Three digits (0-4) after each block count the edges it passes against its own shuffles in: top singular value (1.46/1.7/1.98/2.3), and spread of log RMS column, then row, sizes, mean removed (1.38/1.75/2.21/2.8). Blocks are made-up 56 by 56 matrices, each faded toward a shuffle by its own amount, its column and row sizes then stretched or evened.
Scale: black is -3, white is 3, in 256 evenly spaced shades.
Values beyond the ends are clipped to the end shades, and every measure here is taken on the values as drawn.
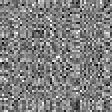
4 1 0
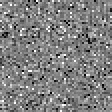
0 0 0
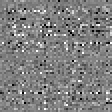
0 2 4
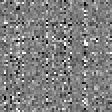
0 4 3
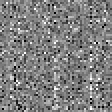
3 3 2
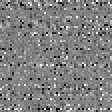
0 1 4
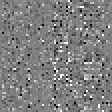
2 3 1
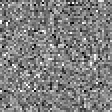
0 0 2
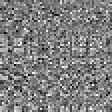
3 0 2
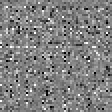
0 3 3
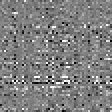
3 3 4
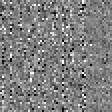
0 4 0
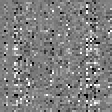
2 4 1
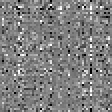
0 4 3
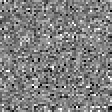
1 0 2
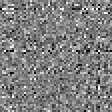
2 2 3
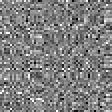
4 1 2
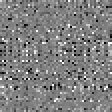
3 0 3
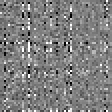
3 4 2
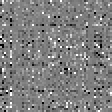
2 3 2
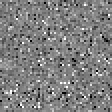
0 0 2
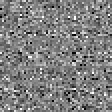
1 1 3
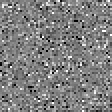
2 0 0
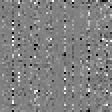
0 4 1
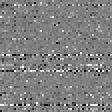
4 0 4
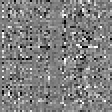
1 4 3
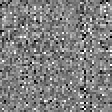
3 2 0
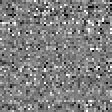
1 1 3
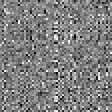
4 3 1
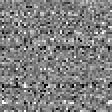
3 1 3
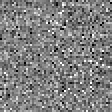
2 2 0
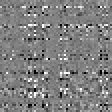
3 3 4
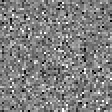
0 2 0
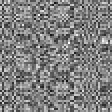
4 2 1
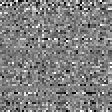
1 0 4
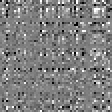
4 4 4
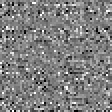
2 1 3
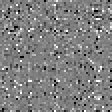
2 2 2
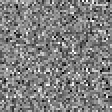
1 0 2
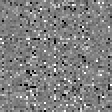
0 3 1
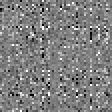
1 4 2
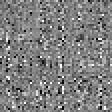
2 3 2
